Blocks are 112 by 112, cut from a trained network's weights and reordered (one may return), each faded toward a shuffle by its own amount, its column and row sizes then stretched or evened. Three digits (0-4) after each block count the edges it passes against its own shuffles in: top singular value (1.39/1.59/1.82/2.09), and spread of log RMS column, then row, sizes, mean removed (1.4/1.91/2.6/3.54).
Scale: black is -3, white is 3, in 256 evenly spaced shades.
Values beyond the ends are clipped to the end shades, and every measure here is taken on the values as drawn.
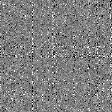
2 3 2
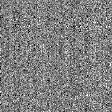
2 2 1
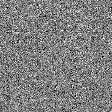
0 1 1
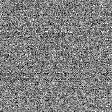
2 0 1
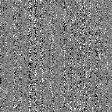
0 4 0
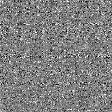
2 0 3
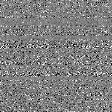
1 1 4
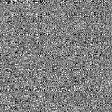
3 1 3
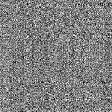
3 0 2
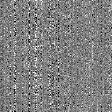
2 4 1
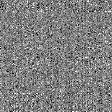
1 2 2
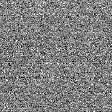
2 0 2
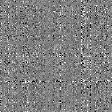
1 4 3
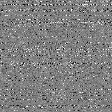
2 0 4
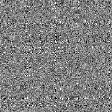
3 2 2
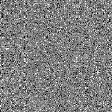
3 2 0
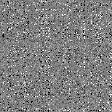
0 3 2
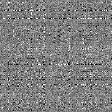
4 3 3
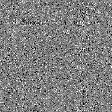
2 2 1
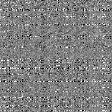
3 2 4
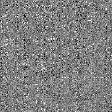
1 3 2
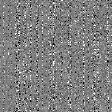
2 4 2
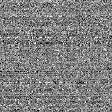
3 0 2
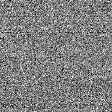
0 1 1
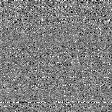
1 0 3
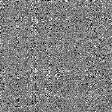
0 3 2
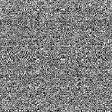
3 2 1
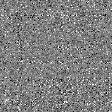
1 1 3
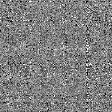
2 3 2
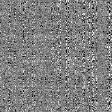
1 4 0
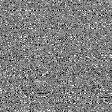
2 0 3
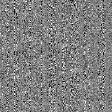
0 4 0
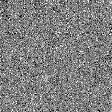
2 1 1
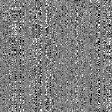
4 4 1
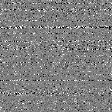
1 1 4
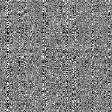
4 4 1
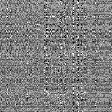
4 3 1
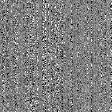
1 4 0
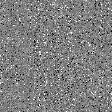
0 2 1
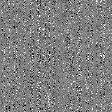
0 4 0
